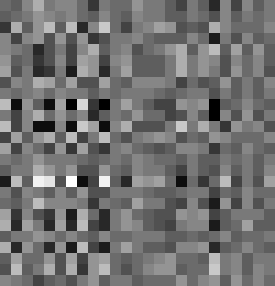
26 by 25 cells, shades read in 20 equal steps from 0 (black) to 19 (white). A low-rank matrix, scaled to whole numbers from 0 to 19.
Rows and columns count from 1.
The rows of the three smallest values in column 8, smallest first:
17, 3, 25
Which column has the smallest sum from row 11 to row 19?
20
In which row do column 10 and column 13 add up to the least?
12
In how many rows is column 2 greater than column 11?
8
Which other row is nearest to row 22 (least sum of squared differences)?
2
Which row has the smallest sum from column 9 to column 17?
10
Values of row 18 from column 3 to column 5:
10 9 7
